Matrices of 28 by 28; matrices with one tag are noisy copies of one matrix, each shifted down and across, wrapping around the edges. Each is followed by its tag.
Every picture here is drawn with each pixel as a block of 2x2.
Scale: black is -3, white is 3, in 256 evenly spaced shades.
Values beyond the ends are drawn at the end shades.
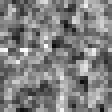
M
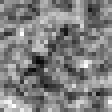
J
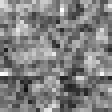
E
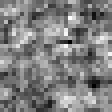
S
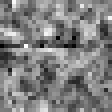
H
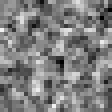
M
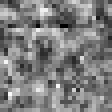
H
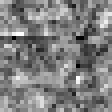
E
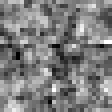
E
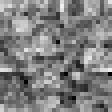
E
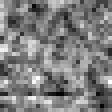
H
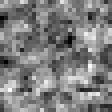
S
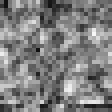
E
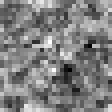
J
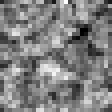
J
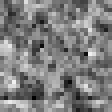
H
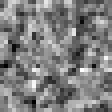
M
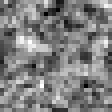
J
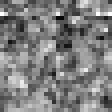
E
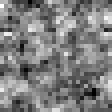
S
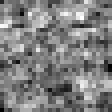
S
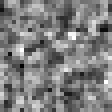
M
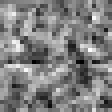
H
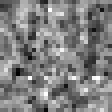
M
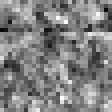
H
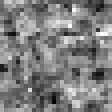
S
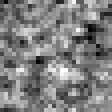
J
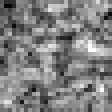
J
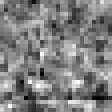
H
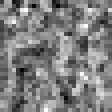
M
